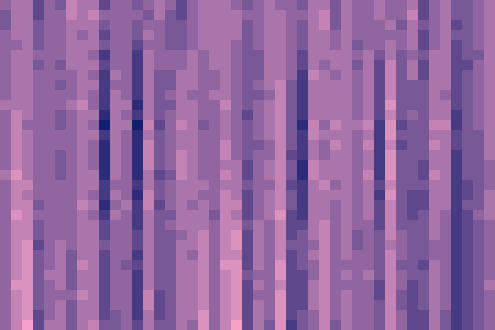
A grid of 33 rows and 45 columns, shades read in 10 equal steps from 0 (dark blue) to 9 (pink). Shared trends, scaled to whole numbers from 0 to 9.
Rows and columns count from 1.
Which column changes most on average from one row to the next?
10
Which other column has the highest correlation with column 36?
17
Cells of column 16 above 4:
14
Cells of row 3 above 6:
1
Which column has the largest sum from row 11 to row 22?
36
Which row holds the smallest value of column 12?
27
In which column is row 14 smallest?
13
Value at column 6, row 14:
5
